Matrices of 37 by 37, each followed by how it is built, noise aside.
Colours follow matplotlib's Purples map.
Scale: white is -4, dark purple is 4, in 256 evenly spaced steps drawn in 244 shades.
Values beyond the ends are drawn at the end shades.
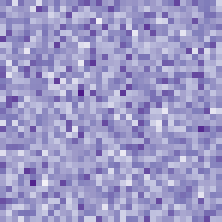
noise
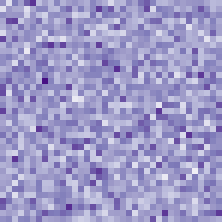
noise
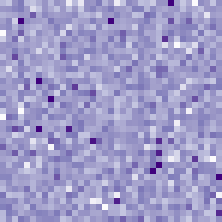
sparse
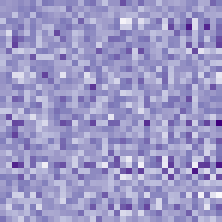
low rank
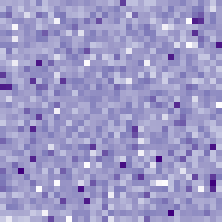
sparse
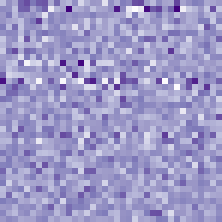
uneven rows
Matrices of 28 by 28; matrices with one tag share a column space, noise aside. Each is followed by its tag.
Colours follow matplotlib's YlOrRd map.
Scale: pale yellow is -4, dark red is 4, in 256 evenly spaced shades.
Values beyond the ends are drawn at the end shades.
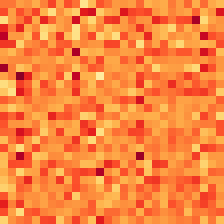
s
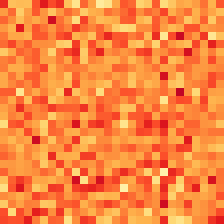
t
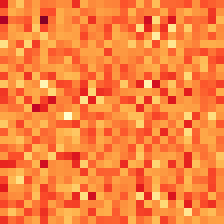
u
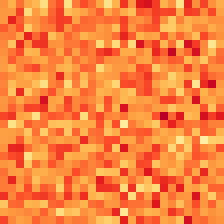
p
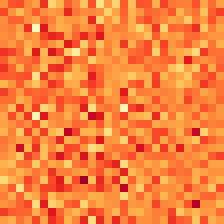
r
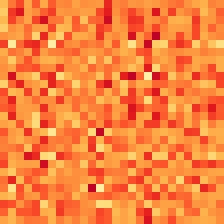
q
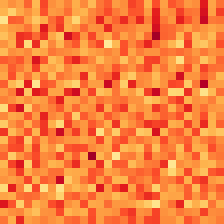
q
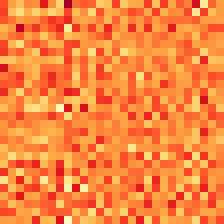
r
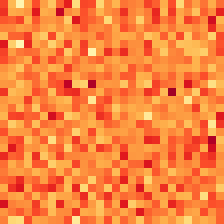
p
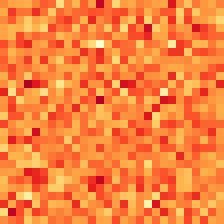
u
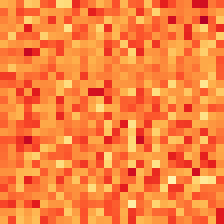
t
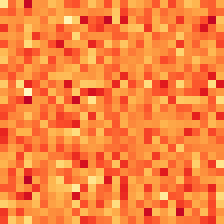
u
